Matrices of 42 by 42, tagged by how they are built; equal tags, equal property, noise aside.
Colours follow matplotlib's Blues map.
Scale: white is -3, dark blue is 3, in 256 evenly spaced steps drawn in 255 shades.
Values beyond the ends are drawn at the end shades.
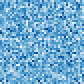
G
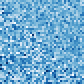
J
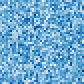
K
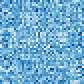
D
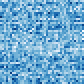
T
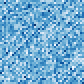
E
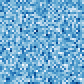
G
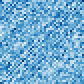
E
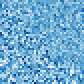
J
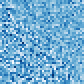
J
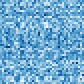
T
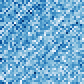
E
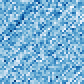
E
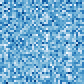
T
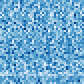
G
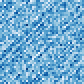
E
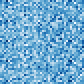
K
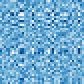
D
